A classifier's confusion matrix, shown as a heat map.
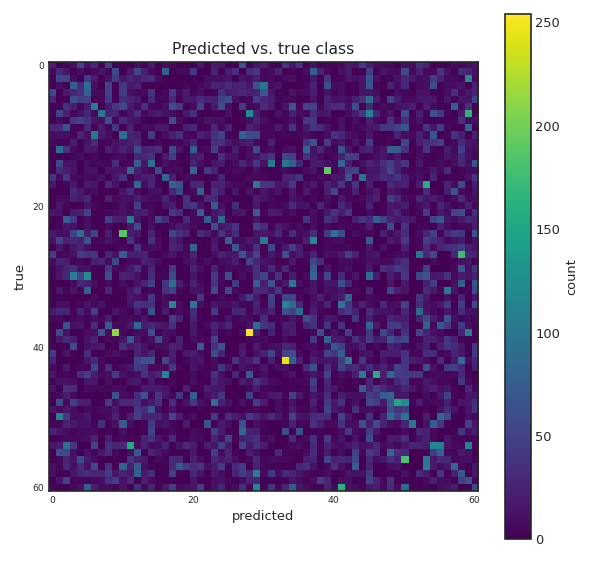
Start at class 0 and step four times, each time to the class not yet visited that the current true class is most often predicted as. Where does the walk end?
37
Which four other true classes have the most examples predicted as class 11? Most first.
54, 22, 15, 39
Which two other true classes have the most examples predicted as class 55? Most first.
54, 50
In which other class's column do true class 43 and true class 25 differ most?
30
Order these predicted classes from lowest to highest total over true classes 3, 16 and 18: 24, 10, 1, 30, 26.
1, 26, 24, 10, 30
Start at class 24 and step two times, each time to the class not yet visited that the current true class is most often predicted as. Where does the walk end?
6
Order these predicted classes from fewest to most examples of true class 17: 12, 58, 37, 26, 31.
26, 37, 31, 58, 12
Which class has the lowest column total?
51
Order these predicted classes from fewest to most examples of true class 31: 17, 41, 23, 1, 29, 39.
1, 39, 23, 41, 29, 17
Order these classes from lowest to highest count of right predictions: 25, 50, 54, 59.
59, 25, 50, 54
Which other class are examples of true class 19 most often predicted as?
48
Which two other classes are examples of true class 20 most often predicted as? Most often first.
23, 12
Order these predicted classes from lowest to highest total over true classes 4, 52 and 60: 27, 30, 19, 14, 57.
19, 57, 30, 14, 27
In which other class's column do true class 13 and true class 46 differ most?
44
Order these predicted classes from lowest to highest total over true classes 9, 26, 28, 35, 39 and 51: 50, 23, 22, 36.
36, 22, 23, 50
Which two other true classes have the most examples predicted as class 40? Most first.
24, 18
